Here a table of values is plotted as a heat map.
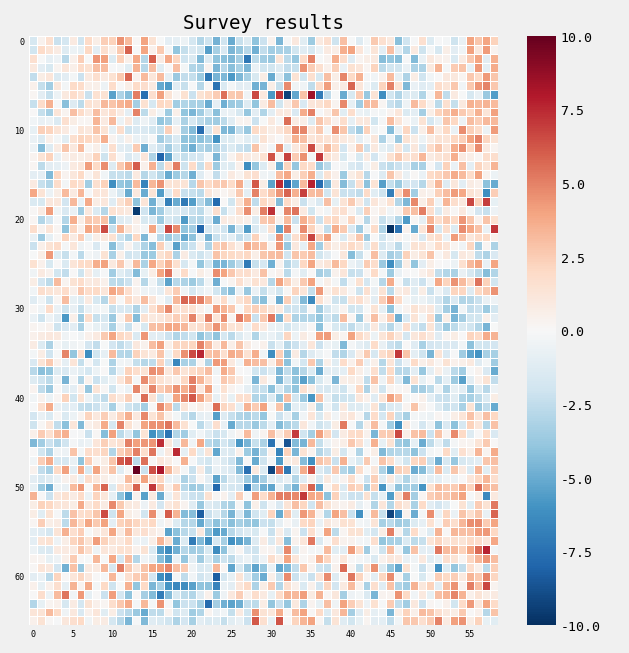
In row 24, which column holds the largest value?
2
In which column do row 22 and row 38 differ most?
35
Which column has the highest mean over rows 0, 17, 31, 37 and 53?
15
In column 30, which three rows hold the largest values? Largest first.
19, 13, 31
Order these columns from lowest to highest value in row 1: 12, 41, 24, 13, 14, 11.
24, 13, 41, 11, 14, 12
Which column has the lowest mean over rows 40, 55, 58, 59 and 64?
25
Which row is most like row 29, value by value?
40
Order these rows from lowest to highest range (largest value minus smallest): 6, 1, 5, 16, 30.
30, 1, 5, 16, 6
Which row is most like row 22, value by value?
12
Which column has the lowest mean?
23
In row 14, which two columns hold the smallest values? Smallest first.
27, 31
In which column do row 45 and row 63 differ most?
21
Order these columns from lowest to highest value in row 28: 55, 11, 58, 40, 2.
55, 40, 2, 11, 58
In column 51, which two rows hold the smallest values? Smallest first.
59, 47
